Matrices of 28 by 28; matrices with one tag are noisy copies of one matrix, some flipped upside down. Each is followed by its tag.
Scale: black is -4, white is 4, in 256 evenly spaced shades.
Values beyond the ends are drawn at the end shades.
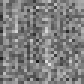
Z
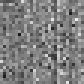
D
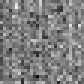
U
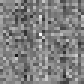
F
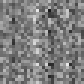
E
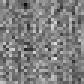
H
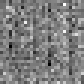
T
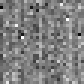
U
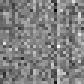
D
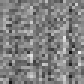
T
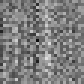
Z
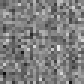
D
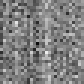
Z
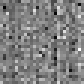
D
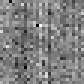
F
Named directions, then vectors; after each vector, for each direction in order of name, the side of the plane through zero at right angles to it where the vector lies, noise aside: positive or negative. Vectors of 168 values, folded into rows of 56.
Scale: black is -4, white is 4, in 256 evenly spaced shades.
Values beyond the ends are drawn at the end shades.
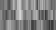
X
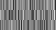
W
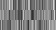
positive, negative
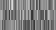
positive, positive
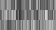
negative, negative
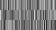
positive, positive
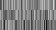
positive, positive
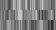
negative, positive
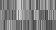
positive, positive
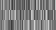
negative, negative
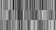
positive, negative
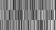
positive, negative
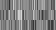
negative, positive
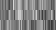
negative, positive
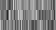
negative, positive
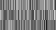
positive, positive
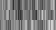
positive, negative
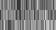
negative, negative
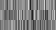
positive, positive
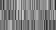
positive, positive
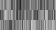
negative, negative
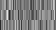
positive, negative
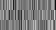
positive, negative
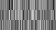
negative, positive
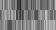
negative, negative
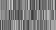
positive, negative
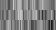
negative, positive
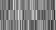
negative, positive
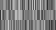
negative, positive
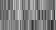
negative, positive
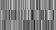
positive, positive
